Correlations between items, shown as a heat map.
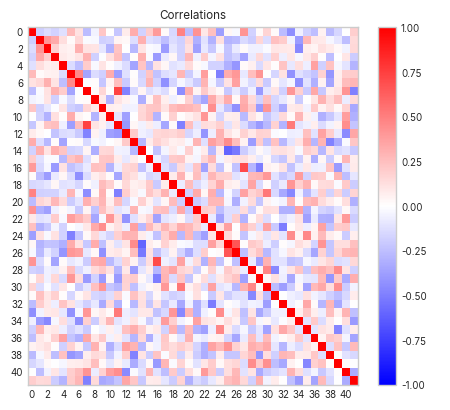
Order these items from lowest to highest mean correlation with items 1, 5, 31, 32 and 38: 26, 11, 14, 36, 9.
9, 11, 26, 36, 14
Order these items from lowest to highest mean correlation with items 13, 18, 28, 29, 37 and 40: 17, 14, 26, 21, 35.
14, 21, 35, 17, 26
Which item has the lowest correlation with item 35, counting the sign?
39
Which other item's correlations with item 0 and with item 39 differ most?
16
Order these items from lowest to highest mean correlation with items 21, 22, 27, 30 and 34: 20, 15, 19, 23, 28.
20, 15, 28, 23, 19
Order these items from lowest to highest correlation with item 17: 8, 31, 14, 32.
32, 31, 14, 8
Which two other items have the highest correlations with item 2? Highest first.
1, 6
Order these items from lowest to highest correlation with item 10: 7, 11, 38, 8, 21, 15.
8, 38, 11, 7, 21, 15
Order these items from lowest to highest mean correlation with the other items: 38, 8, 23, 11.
38, 11, 8, 23
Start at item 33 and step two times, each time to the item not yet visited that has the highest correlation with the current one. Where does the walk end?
7
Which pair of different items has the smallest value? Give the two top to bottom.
14, 25
